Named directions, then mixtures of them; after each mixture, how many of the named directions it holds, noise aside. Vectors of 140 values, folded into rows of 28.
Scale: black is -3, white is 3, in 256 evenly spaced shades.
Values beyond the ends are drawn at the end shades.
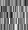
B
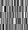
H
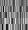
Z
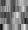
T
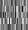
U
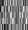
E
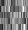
two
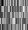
three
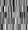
four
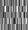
two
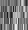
two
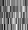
four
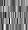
four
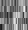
three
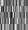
three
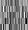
three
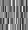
two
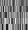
one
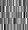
two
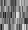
three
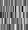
two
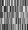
three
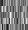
four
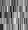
four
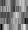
one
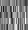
two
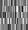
one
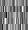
three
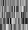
three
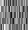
one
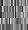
three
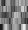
one
